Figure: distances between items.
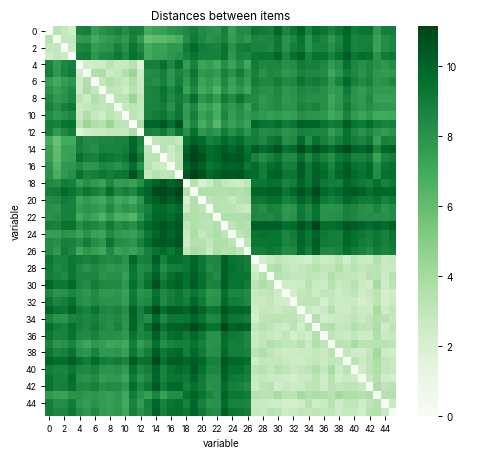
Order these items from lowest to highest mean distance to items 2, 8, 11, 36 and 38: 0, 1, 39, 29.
29, 39, 1, 0
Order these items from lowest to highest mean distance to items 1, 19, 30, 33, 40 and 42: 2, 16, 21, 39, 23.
39, 21, 2, 23, 16
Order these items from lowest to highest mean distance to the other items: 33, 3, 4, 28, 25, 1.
28, 33, 4, 1, 25, 3
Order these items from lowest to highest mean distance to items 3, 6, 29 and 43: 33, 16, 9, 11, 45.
45, 33, 9, 11, 16
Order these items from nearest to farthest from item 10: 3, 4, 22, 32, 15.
4, 22, 32, 3, 15
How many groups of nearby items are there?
5
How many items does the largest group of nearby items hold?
19
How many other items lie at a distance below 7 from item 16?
5
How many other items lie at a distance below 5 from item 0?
3
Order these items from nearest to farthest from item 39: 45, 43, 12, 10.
45, 43, 10, 12
